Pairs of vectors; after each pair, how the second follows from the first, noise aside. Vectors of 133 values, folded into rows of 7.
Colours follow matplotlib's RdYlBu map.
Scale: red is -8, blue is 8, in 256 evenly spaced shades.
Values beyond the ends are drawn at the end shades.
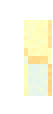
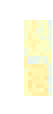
negated, shrunk.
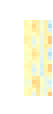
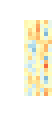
wrapped around, negated, scaled up.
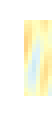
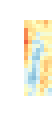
scaled up.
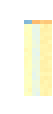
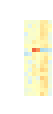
wrapped around, negated.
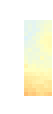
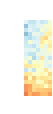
scaled up.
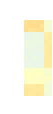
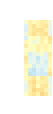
wrapped around, negated.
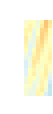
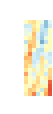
negated, scaled up.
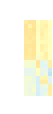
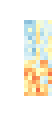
negated, scaled up.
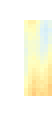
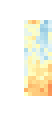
scaled up.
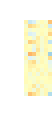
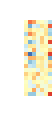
negated, scaled up.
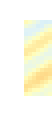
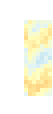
wrapped around, negated.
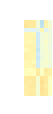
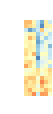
scaled up.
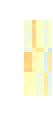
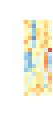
negated, scaled up.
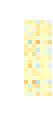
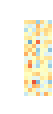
scaled up.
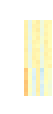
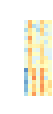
negated, scaled up.
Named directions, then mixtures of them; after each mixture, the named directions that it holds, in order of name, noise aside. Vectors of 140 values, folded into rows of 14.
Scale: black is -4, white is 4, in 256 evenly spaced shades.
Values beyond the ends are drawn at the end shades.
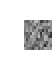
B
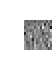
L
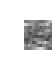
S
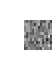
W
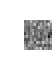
B, S, W.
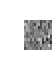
W.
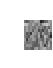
B, S, W.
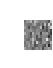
B, L, W.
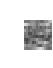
S.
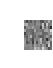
L, S, W.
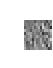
L.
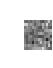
L, S, W.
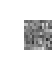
L, S, W.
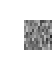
B, W.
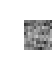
L, S.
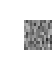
W.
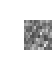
B, S.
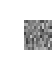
B, L, S.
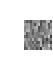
W.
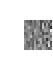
L, W.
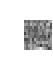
L, S, W.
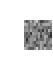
B, S.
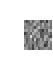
B, L.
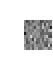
B, L.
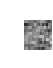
S, W.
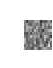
B, L, W.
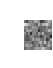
B, S, W.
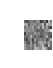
B, L, S.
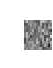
B, L, W.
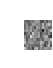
B, L.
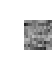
S.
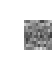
B, S.
